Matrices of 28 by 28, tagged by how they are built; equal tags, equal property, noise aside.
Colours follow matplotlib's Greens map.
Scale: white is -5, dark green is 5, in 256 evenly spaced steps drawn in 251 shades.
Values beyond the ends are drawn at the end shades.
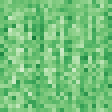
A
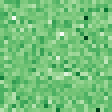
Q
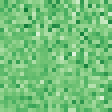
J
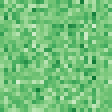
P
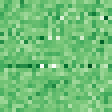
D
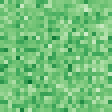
A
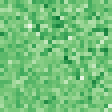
J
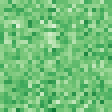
P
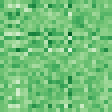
P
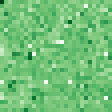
Q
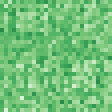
A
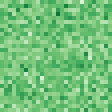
A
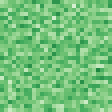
A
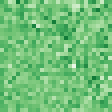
J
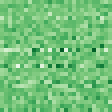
D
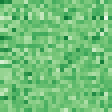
P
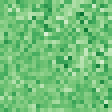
J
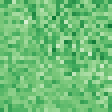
J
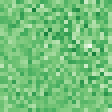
J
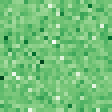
Q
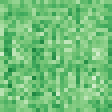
A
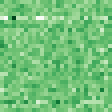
D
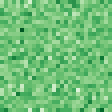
D
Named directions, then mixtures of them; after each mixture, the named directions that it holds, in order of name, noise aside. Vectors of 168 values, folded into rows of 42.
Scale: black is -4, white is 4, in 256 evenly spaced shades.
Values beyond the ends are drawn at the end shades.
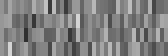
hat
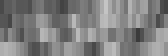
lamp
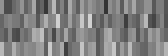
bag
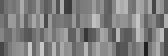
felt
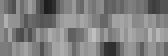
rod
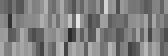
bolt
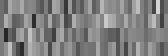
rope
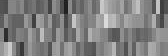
lamp, rope.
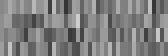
hat.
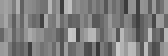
bolt, felt.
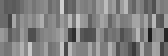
bolt, felt.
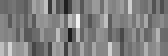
bolt, hat, lamp.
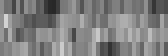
rod.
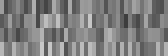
bag.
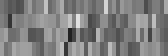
bolt.
